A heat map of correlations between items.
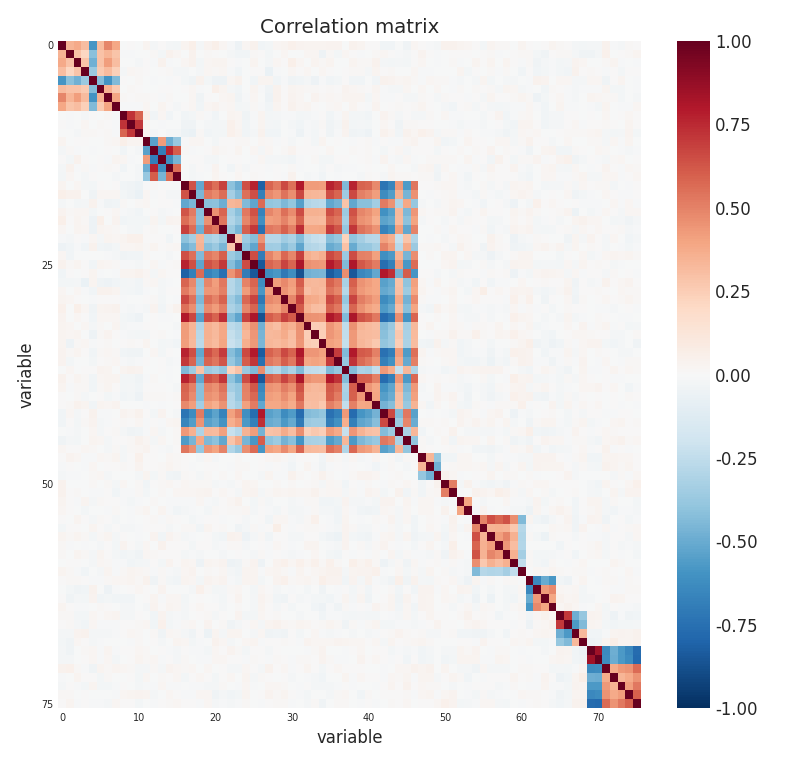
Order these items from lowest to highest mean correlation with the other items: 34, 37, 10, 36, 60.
37, 60, 10, 34, 36
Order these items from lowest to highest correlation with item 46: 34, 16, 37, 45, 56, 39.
45, 37, 56, 34, 39, 16
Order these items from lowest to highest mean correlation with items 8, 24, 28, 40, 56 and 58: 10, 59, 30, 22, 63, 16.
22, 63, 10, 59, 30, 16
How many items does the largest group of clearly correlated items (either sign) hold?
31
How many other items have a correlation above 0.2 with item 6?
6
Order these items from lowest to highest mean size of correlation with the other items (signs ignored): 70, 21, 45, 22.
70, 22, 45, 21
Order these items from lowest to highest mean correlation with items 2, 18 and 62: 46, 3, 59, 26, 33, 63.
46, 33, 59, 3, 63, 26
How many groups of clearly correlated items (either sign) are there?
11
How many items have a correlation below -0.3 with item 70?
5
